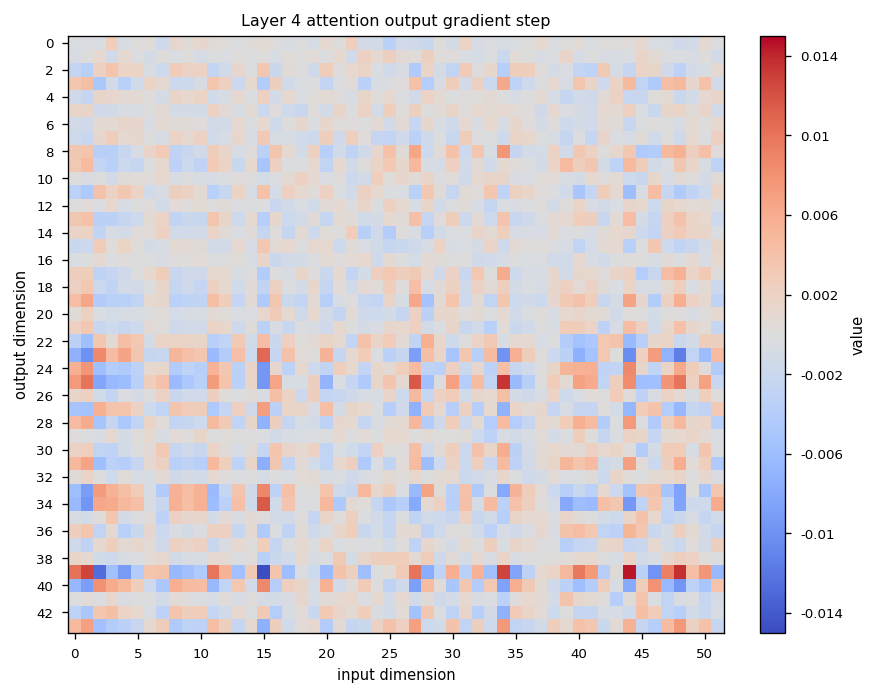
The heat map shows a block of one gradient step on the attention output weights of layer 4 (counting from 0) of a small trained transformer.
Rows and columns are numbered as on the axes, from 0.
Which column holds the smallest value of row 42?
34
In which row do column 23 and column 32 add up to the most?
22
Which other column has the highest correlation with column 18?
24
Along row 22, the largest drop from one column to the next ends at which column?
44
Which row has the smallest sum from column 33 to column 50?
23
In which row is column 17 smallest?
39
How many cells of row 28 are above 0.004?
9
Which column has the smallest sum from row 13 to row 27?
3
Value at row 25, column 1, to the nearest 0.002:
0.01
